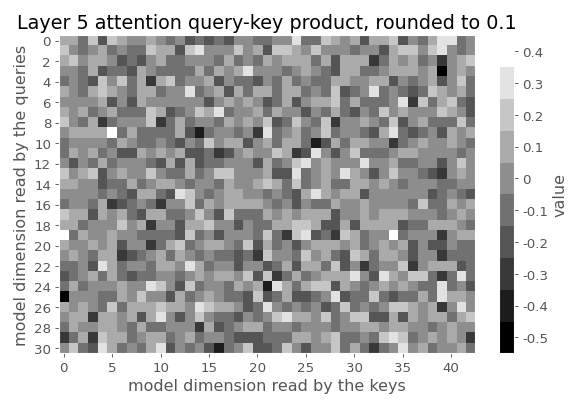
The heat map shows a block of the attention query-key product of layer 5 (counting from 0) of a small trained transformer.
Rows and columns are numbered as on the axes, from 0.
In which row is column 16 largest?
7
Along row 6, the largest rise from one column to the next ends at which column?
37
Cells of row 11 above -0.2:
34
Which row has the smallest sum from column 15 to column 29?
30
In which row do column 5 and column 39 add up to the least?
3
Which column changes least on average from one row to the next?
2
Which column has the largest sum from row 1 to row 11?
23
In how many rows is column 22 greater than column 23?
8
